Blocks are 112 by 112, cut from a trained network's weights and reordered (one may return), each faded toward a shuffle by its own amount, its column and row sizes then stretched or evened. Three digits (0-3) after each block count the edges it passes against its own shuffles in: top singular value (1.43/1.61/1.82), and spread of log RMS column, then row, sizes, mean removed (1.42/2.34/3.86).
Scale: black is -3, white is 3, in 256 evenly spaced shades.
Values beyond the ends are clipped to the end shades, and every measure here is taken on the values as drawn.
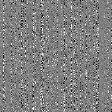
0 3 0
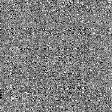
0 1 2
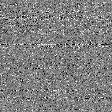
1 0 2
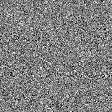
1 0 1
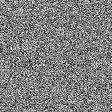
2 0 1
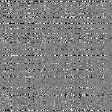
2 2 3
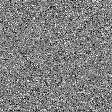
2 0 1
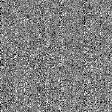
0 2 1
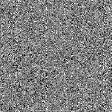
2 2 0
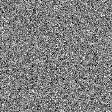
1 1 0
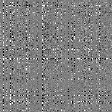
2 3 2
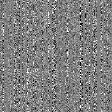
0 3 0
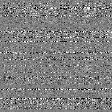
0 1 3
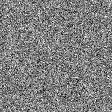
0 0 0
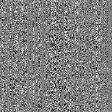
0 3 1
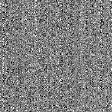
0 2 1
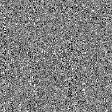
1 2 1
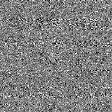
2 1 2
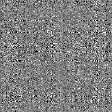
1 2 2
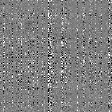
3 3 2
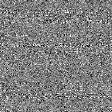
2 1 2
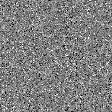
1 1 0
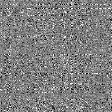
2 2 2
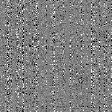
1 3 1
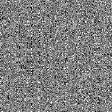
2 2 1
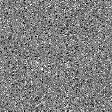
2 1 0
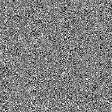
2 2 1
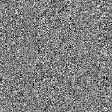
1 2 0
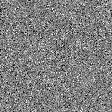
2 0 0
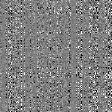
0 3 2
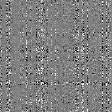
1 3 2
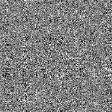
3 2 1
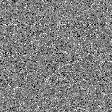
2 0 1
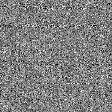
0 0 2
